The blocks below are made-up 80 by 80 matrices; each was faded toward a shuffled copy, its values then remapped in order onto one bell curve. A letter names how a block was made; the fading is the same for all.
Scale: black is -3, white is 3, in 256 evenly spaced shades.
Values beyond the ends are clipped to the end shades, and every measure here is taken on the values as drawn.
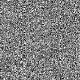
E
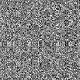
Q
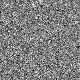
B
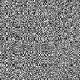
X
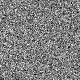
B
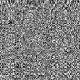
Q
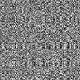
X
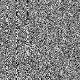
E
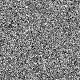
B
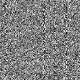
E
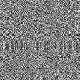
Q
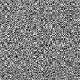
X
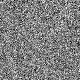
B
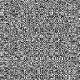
X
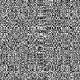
X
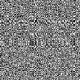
X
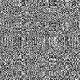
X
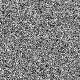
B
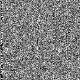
E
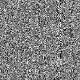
E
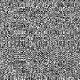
X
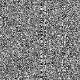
E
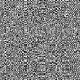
X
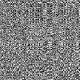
X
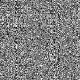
E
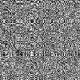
X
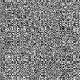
X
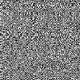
Q
